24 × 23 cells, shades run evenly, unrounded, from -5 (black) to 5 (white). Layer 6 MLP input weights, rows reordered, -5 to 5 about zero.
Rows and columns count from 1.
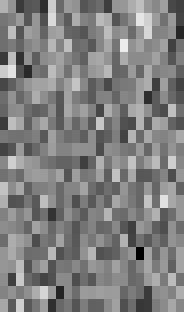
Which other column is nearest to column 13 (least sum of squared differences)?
20
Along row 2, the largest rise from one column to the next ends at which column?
7
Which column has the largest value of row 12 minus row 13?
11
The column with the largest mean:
2
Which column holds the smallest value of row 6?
4
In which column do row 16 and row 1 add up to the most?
21
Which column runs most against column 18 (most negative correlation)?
23
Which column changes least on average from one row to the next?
9
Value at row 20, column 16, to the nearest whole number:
0
